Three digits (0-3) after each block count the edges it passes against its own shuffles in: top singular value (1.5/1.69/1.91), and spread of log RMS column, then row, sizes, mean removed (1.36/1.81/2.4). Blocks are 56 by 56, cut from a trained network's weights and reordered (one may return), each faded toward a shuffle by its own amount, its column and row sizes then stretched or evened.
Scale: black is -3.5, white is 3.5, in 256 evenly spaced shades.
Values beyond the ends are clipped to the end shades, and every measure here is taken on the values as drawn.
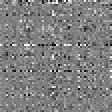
2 3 3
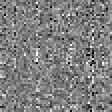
1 3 1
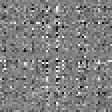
0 3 3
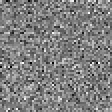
2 0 2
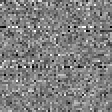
0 0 3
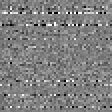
3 0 3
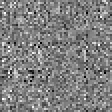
2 2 2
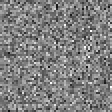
2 2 0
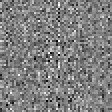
2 3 0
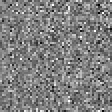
2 2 1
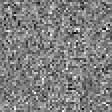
0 2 0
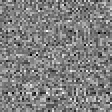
3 0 2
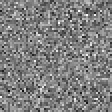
0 0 1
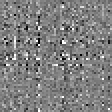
0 3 3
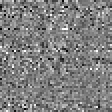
0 2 3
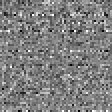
1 1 3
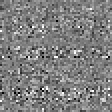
1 2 3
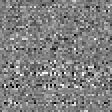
1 1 3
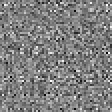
2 1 2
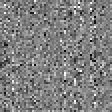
0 3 0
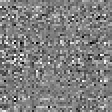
0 2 3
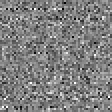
2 0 3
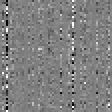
3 3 0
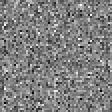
0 2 0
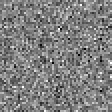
1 1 1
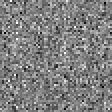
0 1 2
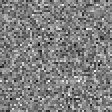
1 0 2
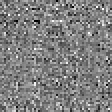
0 2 2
